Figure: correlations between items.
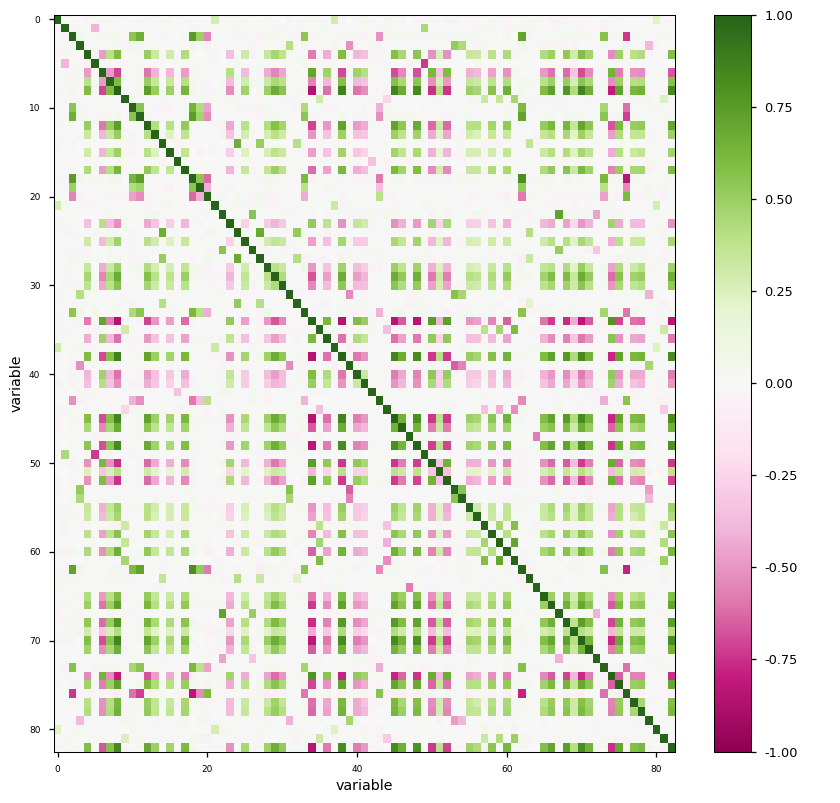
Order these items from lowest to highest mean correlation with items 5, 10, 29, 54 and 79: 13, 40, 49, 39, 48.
49, 40, 39, 13, 48
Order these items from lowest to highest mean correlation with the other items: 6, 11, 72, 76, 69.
6, 76, 72, 11, 69
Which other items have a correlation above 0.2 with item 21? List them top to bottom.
0, 37, 80
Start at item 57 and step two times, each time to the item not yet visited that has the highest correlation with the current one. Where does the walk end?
59
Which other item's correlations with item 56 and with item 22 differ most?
67
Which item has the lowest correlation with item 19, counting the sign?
76
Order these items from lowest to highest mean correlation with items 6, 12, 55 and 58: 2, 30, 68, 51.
2, 51, 30, 68
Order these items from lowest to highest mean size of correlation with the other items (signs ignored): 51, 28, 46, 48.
51, 28, 46, 48
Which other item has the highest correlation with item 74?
34
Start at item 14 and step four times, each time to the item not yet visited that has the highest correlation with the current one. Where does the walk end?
63
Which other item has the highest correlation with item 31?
53
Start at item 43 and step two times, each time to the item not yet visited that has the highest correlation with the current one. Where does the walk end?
20
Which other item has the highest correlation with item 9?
61
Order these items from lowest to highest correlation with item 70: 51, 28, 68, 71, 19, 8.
19, 51, 28, 71, 68, 8
